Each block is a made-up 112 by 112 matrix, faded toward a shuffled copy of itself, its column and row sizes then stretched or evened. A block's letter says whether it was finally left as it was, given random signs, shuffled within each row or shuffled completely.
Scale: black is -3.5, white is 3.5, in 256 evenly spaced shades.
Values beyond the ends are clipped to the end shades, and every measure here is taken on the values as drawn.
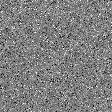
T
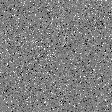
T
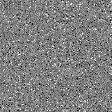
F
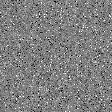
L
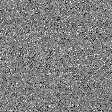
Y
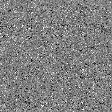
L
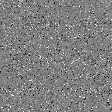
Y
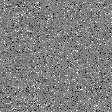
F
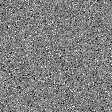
T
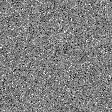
T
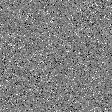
T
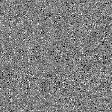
F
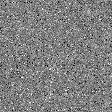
Y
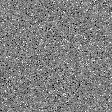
T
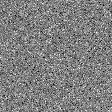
T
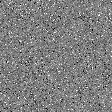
T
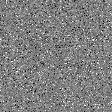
Y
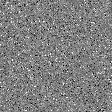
T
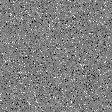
T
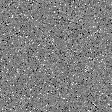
T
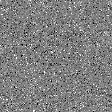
L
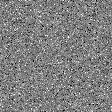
T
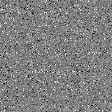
L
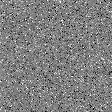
T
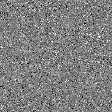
F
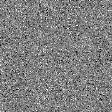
L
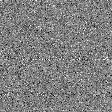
Y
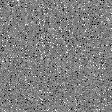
F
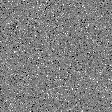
T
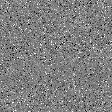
L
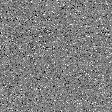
Y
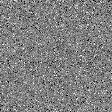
L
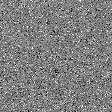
Y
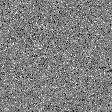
T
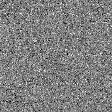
Y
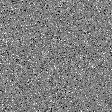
T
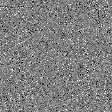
L
